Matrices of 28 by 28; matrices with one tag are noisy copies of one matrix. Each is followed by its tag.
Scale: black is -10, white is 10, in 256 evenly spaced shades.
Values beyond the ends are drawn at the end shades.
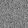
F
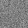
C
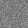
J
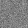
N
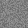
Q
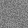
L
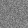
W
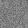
N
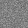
J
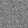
Q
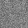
N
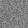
C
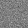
Q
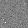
N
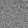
J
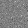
F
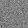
C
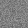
Q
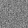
C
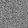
L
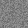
L
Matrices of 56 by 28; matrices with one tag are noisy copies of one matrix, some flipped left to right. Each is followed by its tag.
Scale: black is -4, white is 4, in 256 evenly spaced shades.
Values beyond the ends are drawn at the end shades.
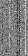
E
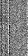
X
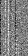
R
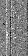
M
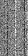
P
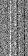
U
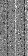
P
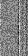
X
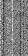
P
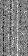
U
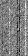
E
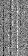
U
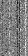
E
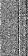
X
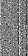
X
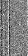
X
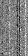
E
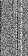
M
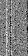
M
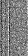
X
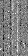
U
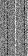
P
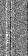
M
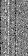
R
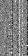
R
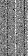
P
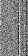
X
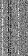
E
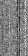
E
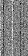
P
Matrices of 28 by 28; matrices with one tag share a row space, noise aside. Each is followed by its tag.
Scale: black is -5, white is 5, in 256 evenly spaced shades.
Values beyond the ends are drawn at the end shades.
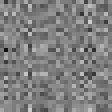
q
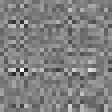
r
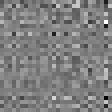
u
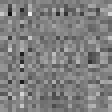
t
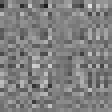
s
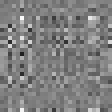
t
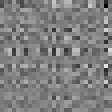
u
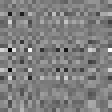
t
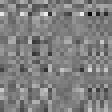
s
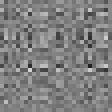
q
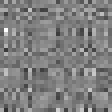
q
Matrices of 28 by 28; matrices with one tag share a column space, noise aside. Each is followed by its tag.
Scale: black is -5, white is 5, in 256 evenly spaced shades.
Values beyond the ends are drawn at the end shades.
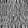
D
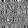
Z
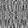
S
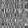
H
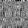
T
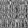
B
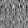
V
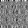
Z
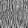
S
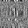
T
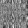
D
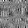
T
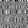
Z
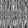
S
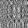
B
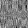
S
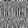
T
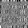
Z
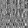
H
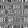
Z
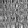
D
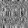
T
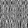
B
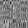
B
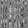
B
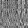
H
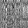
V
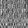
H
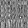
B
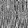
S
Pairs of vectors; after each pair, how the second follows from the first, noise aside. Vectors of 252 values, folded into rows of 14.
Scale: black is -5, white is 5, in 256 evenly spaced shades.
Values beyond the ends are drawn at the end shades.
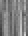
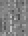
wrapped around, partly zeroed.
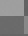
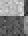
scaled up.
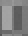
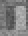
reversed.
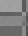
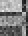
scaled up.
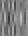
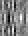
scaled up.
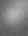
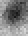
negated, scaled up.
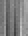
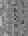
wrapped around, partly zeroed.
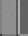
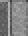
reversed.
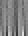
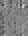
wrapped around, partly zeroed.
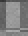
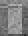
reversed.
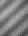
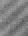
reversed, negated, shrunk.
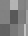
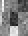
reversed, scaled up.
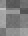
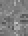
wrapped around, partly zeroed.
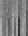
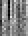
reversed, scaled up.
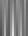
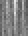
reversed.
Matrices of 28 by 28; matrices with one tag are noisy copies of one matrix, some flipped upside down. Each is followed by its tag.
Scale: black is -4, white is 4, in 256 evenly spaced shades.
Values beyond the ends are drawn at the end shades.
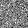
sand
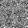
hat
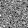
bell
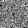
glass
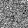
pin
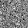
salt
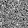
salt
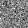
salt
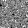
glass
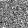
glass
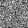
bell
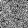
bell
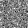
salt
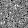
sand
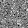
hat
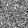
sand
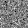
salt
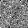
bell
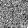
pin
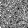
bell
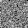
bell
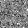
hat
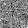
pin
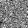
glass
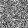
salt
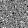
glass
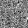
hat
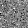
salt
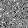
salt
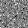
salt
